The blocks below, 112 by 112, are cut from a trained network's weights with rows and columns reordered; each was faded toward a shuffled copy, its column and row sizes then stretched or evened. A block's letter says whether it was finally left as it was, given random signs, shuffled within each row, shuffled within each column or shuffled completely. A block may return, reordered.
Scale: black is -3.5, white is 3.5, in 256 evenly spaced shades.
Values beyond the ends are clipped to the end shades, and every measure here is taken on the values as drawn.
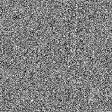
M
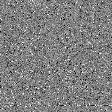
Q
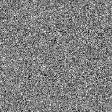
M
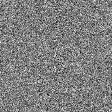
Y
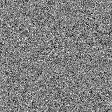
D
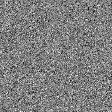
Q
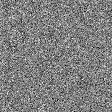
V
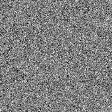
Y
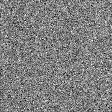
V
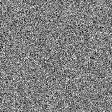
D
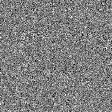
Q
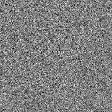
M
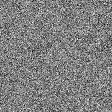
V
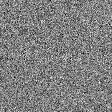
D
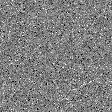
V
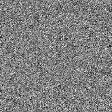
M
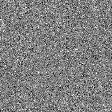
Q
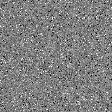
M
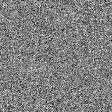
Q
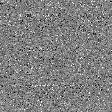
M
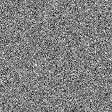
Y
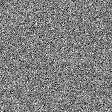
V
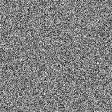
M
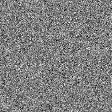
Q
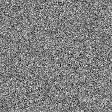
D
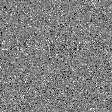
D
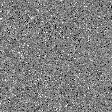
Q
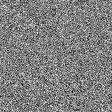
D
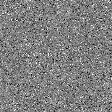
D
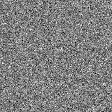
D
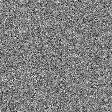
Y
